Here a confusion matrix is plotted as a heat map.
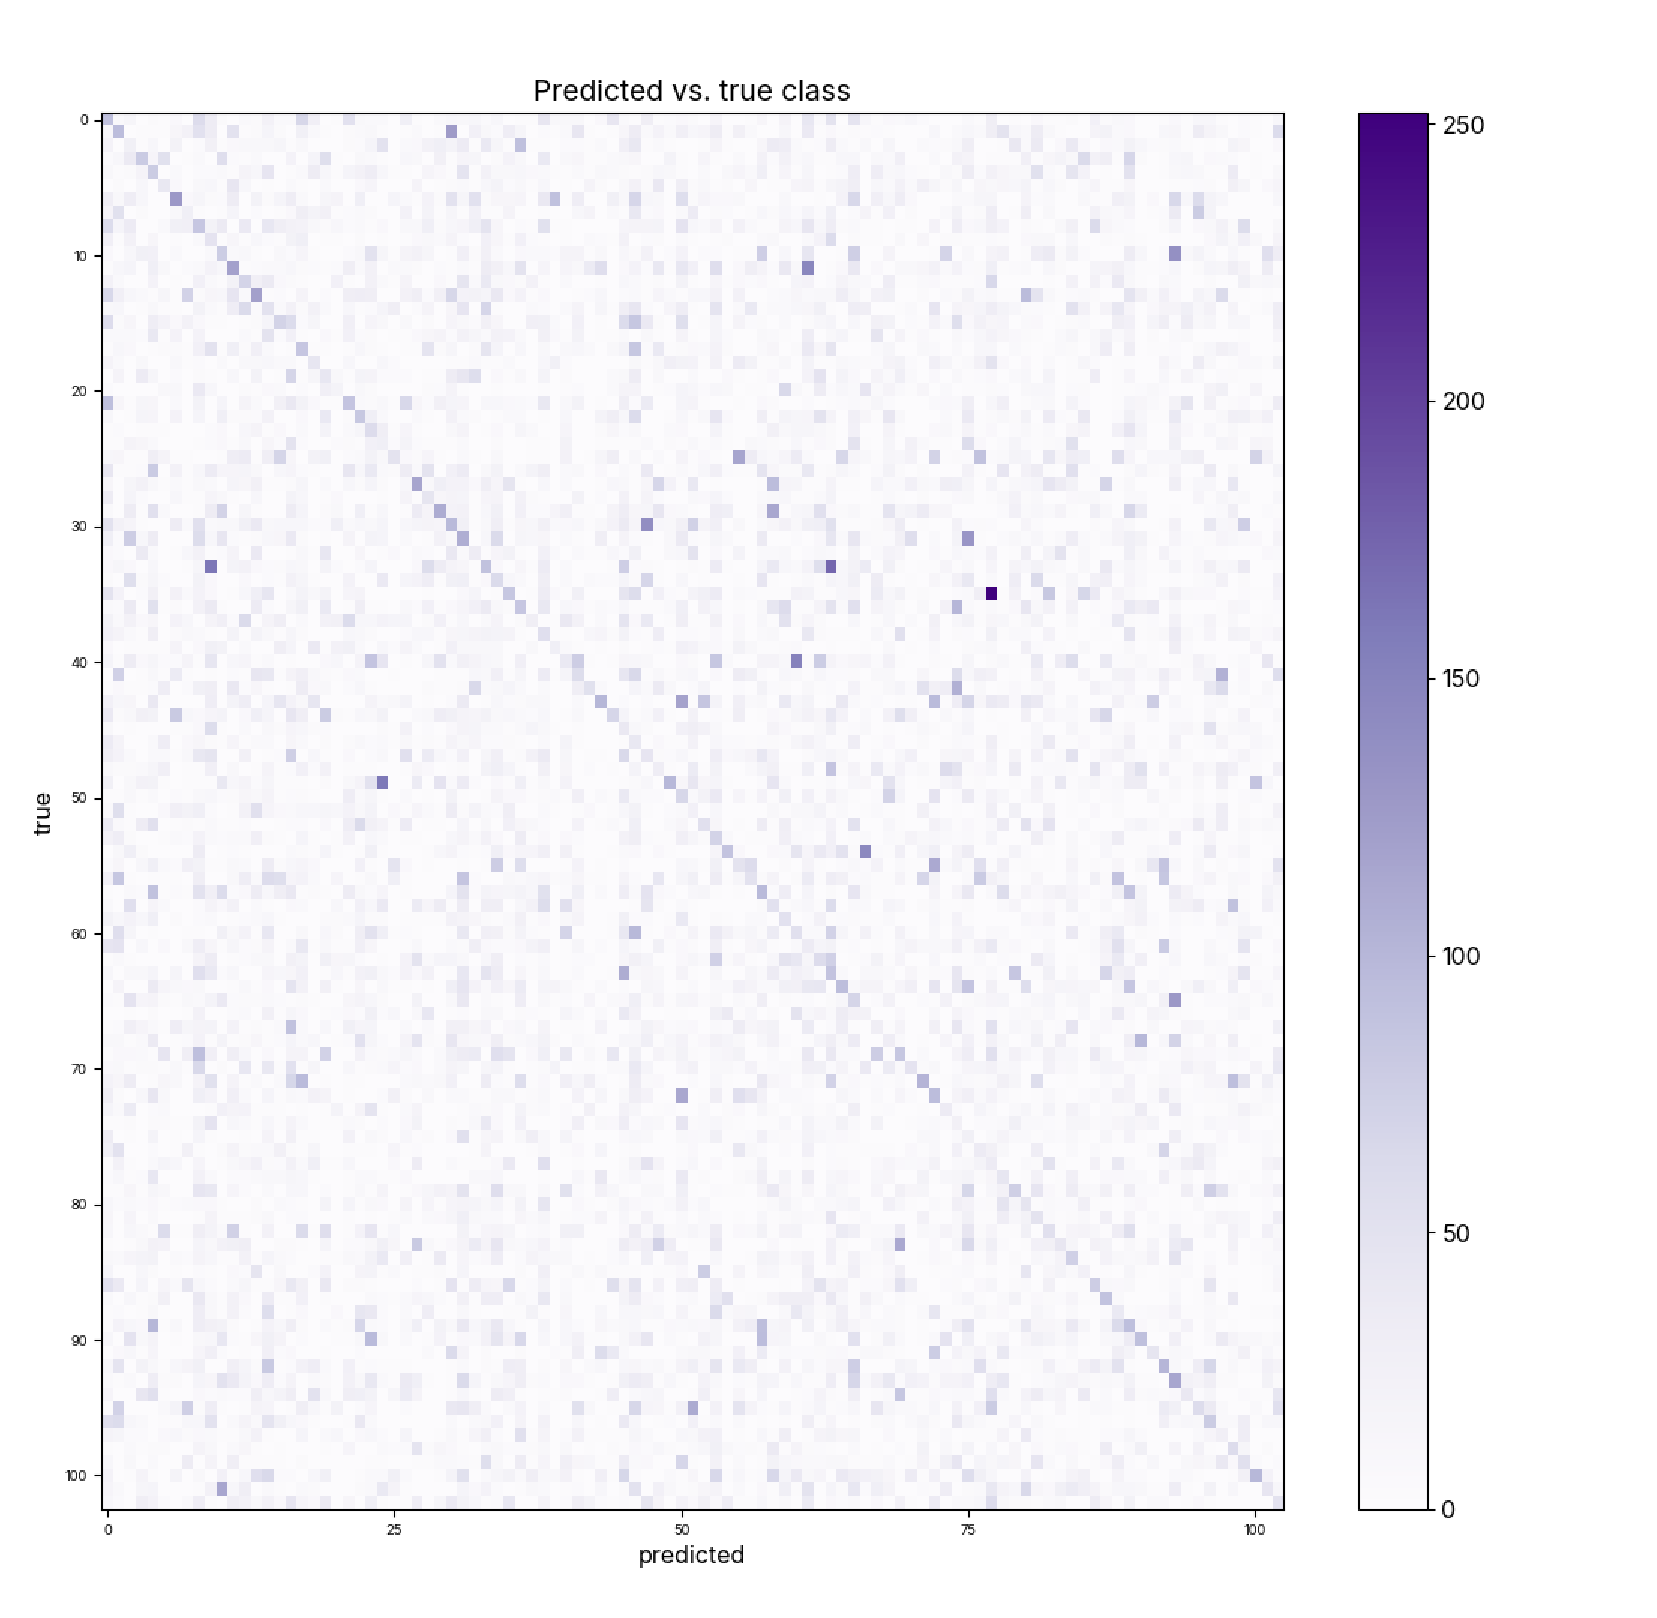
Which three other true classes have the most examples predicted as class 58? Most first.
29, 27, 100
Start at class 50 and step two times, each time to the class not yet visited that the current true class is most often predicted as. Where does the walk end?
90
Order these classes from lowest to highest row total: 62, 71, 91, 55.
91, 62, 55, 71
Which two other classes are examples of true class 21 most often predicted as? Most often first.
0, 26
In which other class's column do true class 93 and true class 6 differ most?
39
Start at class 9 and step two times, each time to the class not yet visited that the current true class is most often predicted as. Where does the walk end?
45
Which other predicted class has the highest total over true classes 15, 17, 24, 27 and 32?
46
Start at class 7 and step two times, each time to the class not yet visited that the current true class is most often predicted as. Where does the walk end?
51
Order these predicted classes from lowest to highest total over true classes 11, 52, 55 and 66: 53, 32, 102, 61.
32, 102, 53, 61
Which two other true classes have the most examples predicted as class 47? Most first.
30, 34
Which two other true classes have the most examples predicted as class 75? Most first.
31, 64
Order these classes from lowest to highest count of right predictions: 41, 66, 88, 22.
66, 88, 41, 22
